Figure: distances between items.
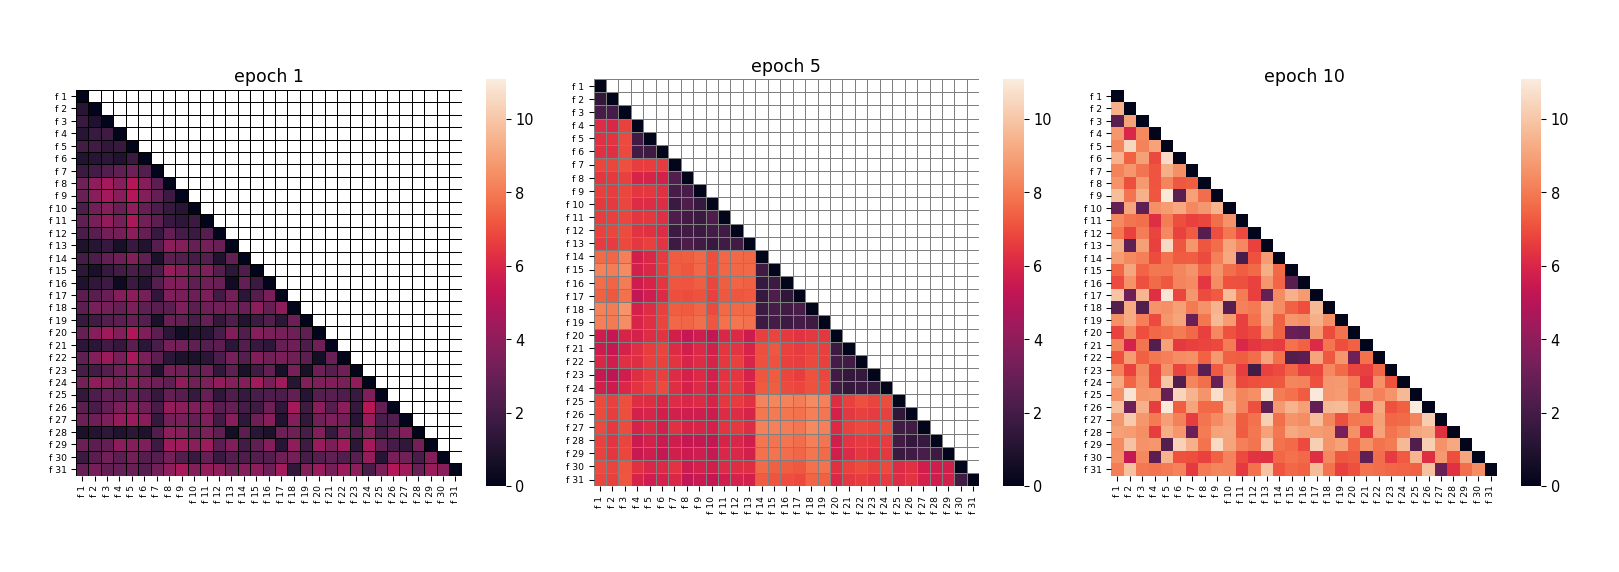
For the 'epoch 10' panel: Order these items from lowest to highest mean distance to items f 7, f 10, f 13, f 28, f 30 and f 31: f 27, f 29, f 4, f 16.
f 4, f 27, f 16, f 29
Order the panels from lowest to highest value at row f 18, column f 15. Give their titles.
epoch 5, epoch 1, epoch 10
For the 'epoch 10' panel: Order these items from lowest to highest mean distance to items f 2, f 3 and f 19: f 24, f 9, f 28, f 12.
f 28, f 12, f 24, f 9
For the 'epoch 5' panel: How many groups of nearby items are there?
7
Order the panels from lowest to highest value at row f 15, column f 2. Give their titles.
epoch 1, epoch 5, epoch 10
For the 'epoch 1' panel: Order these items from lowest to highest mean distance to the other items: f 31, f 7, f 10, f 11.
f 7, f 10, f 11, f 31
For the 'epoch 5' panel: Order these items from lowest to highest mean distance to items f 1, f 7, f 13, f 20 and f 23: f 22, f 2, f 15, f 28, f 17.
f 22, f 2, f 28, f 17, f 15
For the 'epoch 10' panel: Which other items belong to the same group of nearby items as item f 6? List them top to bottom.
f 9, f 24
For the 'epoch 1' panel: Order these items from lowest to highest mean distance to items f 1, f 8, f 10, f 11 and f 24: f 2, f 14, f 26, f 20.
f 20, f 14, f 2, f 26
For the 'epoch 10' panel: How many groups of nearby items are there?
10
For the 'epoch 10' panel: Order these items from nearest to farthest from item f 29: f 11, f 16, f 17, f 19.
f 16, f 11, f 19, f 17
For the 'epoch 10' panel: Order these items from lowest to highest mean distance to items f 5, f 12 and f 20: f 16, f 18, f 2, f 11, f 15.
f 16, f 15, f 11, f 18, f 2
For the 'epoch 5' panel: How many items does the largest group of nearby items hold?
7
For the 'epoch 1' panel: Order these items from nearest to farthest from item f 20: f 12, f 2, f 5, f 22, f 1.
f 22, f 12, f 1, f 2, f 5
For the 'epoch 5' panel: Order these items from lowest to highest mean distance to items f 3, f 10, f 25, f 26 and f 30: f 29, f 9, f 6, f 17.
f 29, f 9, f 6, f 17
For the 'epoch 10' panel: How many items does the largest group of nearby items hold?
4
